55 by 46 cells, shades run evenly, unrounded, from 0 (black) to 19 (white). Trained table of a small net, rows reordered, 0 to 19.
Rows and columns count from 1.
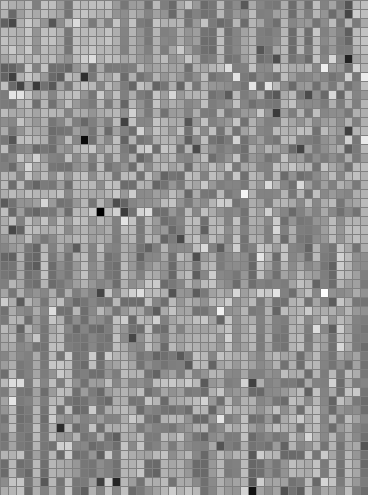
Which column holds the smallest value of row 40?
23
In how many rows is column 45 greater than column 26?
30
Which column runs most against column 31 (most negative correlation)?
46
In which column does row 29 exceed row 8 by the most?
33
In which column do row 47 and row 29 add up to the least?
25
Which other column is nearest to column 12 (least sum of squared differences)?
14
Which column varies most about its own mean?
2
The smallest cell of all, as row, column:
24, 13
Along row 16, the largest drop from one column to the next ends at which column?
11
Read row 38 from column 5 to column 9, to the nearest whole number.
15 9 13 14 9
